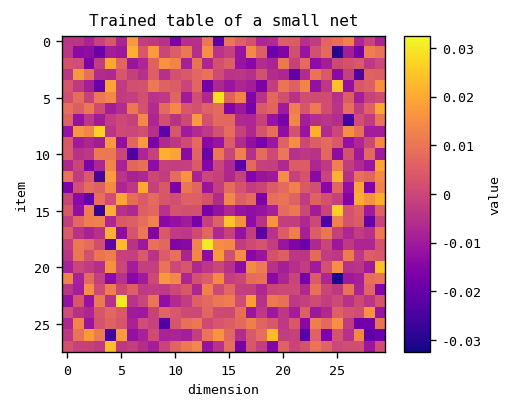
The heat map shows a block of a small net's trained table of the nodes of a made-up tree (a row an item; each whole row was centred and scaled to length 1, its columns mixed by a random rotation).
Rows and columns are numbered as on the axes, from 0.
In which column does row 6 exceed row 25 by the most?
9
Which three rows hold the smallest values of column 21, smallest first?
3, 18, 24
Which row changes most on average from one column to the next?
26
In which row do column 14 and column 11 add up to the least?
0
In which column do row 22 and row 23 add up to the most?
5
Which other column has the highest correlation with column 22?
4
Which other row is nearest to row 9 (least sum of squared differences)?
17
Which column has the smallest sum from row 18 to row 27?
22
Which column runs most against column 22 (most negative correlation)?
13
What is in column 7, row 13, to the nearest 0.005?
0.02
